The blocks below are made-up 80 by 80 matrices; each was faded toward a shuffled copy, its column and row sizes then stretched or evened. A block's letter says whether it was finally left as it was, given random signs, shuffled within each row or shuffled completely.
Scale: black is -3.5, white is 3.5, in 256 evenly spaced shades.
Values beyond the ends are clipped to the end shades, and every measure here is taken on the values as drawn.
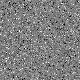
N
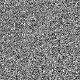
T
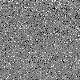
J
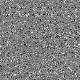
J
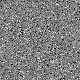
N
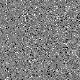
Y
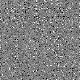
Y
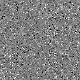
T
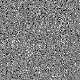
Y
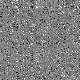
Y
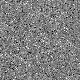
N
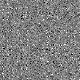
Y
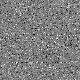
J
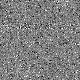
J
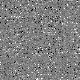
T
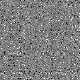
Y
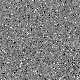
N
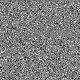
J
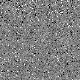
T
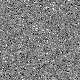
N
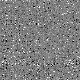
T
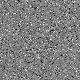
N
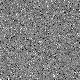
N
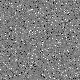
N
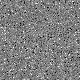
N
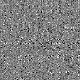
Y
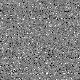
J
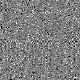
Y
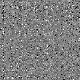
Y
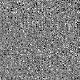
Y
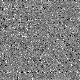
J
